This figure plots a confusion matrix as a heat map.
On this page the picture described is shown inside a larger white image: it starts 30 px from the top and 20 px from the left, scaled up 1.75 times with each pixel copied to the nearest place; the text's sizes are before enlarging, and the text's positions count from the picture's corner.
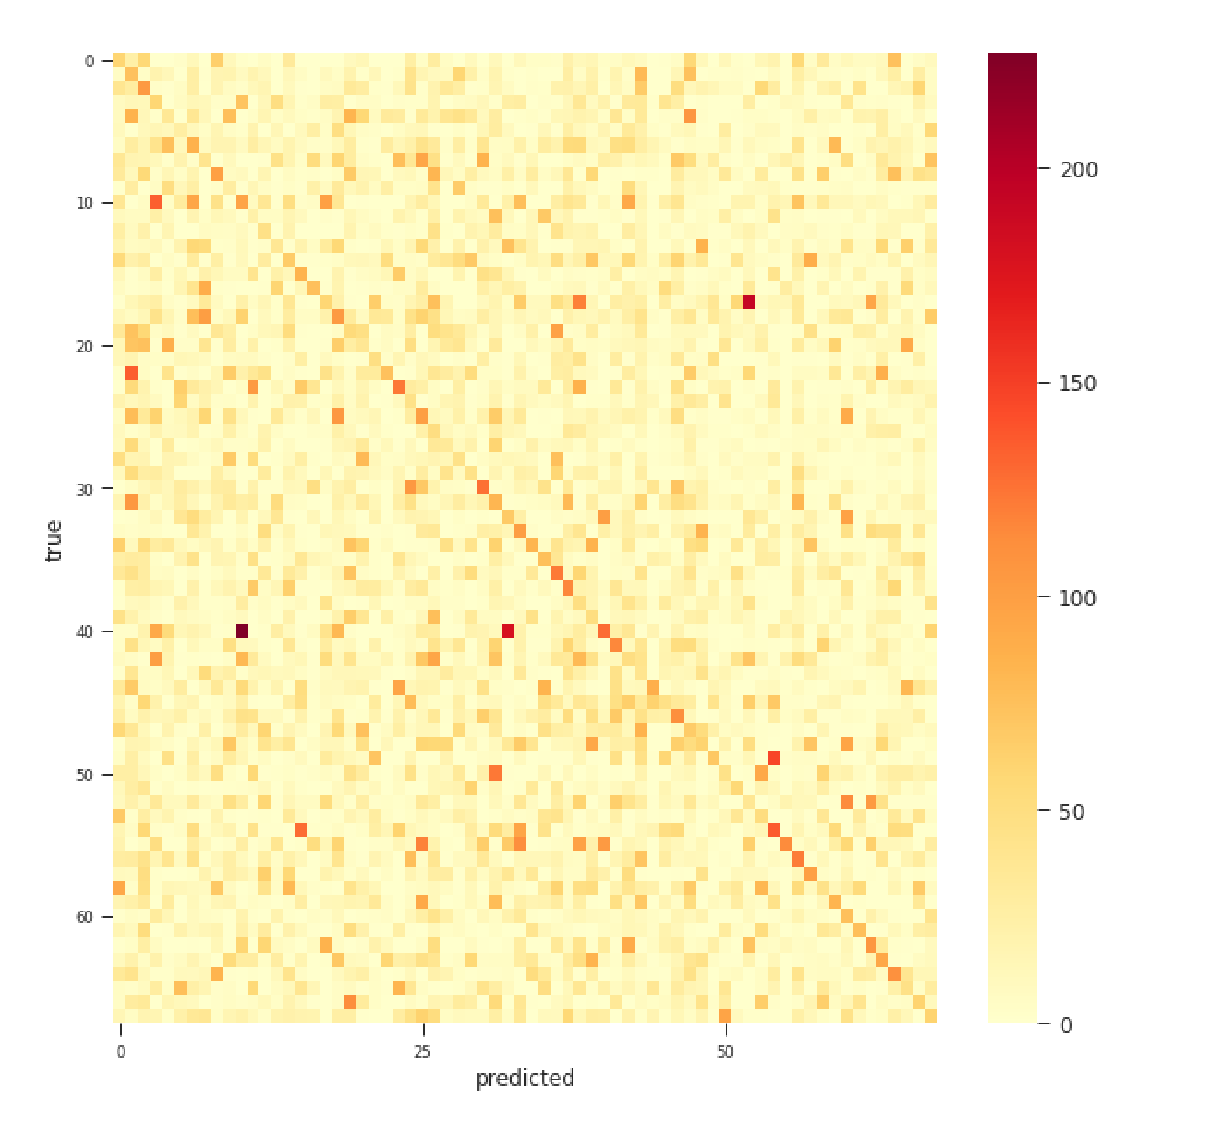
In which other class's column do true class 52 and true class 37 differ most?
62
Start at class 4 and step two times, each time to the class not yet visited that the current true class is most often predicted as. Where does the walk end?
43
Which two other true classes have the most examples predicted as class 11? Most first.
23, 37
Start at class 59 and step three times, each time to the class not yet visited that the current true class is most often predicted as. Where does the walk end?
7
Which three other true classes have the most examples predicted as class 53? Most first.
50, 58, 66
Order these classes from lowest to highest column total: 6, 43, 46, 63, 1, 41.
63, 41, 6, 46, 43, 1
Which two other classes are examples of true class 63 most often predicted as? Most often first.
39, 18
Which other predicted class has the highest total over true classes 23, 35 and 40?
10
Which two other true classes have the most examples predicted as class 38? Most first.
17, 55
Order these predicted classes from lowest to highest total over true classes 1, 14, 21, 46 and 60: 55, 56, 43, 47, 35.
55, 35, 56, 47, 43
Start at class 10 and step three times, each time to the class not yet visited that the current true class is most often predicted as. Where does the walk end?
48
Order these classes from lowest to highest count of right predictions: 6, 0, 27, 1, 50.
27, 50, 0, 1, 6
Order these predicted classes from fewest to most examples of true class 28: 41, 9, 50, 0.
50, 41, 0, 9
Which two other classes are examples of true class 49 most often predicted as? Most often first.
54, 21
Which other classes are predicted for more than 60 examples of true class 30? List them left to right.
24, 25, 46
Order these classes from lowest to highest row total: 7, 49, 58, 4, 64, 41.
49, 64, 41, 4, 7, 58
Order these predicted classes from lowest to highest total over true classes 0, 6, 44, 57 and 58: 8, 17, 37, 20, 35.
17, 20, 37, 35, 8
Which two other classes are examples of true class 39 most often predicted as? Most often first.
26, 19
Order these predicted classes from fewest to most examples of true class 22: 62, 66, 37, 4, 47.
66, 62, 37, 4, 47
